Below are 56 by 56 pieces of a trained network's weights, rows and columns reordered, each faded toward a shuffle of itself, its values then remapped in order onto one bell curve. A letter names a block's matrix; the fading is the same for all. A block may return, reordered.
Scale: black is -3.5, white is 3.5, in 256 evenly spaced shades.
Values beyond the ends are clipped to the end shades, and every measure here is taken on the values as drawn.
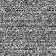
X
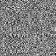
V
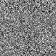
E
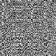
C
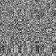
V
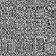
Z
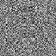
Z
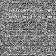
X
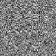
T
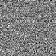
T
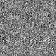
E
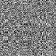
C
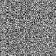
V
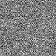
T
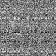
X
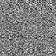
V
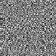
Z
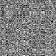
C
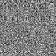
T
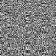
C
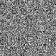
E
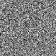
E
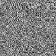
T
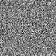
E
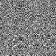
T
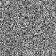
E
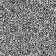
E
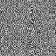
Z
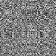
C
